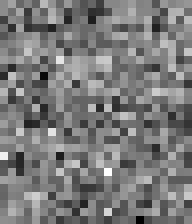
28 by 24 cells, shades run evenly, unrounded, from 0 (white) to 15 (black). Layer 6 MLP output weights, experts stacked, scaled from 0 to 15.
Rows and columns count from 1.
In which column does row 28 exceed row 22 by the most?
14
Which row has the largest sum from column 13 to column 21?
28
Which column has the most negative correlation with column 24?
12
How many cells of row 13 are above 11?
3
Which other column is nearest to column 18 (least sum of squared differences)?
19
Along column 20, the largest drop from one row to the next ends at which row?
10
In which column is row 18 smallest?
5
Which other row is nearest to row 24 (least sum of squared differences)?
1
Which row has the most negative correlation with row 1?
8
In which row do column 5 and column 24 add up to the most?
16
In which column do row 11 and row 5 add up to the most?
6
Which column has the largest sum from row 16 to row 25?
20
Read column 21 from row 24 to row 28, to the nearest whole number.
6 7 10 10 9
